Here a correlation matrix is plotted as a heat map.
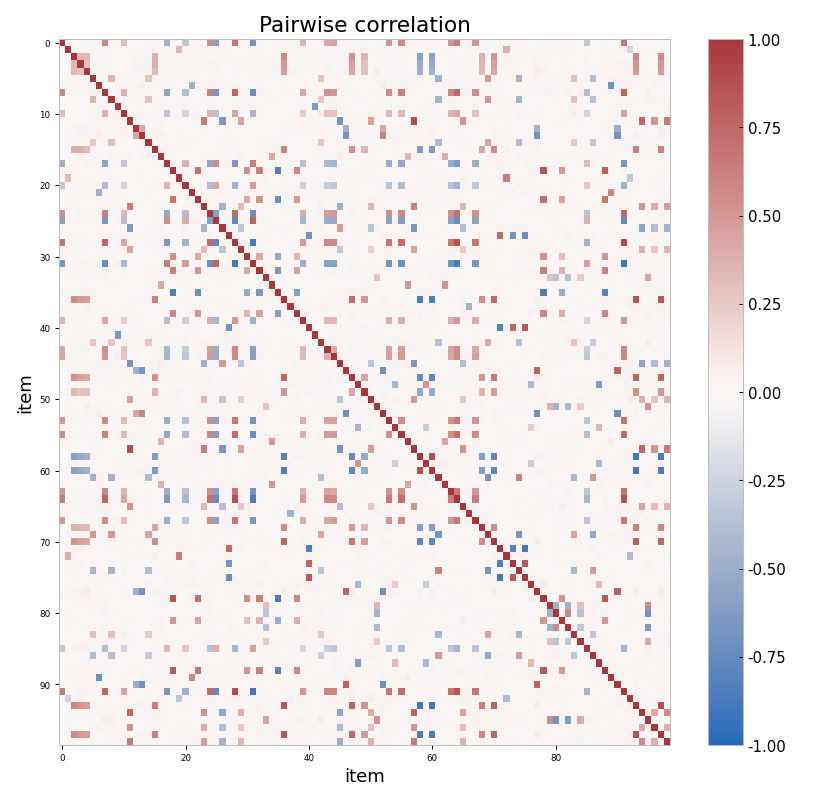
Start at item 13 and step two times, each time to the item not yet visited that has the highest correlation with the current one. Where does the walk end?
12
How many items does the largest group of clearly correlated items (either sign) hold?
19
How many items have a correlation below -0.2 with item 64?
5
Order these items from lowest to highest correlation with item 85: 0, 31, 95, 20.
0, 95, 20, 31
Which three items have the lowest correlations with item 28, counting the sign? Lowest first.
31, 25, 17
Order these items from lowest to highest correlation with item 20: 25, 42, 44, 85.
44, 42, 85, 25
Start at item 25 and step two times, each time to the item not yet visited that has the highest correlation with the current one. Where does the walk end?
17
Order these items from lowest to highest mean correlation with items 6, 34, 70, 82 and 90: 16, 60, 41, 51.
60, 51, 41, 16
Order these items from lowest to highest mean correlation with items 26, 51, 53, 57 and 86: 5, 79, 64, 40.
5, 40, 79, 64
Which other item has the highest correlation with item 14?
69
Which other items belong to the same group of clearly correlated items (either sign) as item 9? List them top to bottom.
41
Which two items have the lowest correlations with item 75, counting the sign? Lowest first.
71, 27
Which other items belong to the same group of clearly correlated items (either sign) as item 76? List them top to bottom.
48, 54, 59, 87
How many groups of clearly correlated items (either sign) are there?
14
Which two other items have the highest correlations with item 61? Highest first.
74, 86
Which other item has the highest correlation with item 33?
95
